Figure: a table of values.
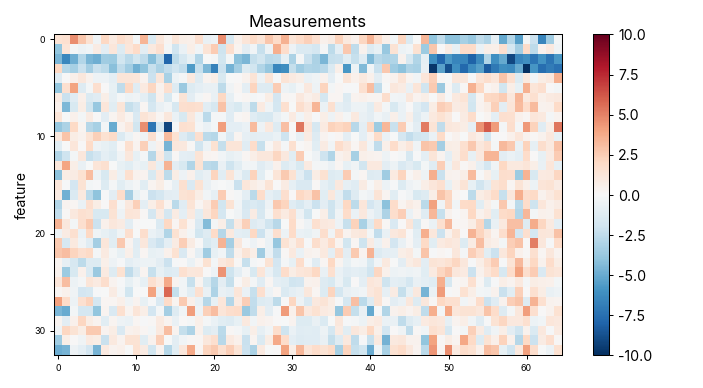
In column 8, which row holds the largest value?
21
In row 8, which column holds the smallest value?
19
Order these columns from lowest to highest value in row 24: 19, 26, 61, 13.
13, 19, 26, 61
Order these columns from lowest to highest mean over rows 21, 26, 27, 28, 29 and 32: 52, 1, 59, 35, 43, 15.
1, 15, 43, 52, 35, 59
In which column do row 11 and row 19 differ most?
14
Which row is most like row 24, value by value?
7
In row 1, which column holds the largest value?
28
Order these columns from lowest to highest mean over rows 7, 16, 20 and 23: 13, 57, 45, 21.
13, 57, 45, 21
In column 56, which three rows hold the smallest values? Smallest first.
3, 2, 22
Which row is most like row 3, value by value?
2
